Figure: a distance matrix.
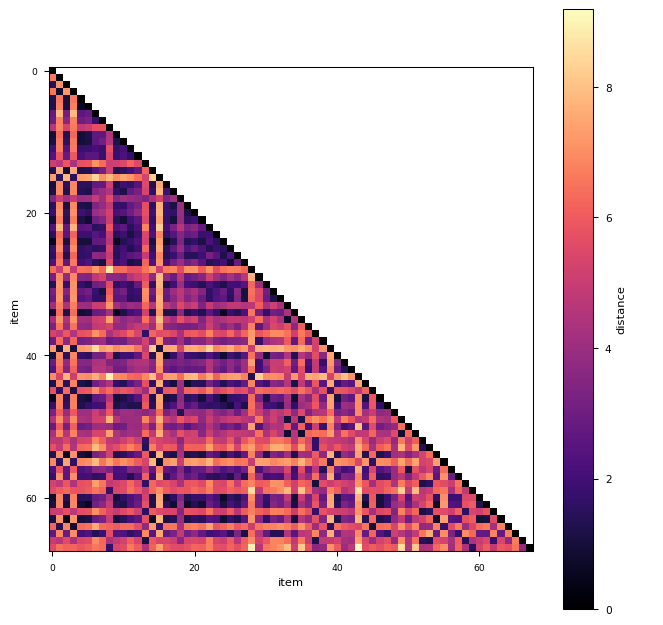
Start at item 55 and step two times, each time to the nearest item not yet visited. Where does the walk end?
39
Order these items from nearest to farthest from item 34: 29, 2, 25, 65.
2, 25, 65, 29
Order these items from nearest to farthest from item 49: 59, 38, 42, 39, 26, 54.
54, 26, 42, 38, 39, 59
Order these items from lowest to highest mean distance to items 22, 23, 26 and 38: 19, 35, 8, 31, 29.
19, 31, 29, 8, 35
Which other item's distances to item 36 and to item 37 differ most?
58
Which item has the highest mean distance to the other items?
43
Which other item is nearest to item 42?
41
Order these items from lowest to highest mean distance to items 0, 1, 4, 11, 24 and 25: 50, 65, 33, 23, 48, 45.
23, 65, 50, 48, 33, 45
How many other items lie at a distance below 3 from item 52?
6
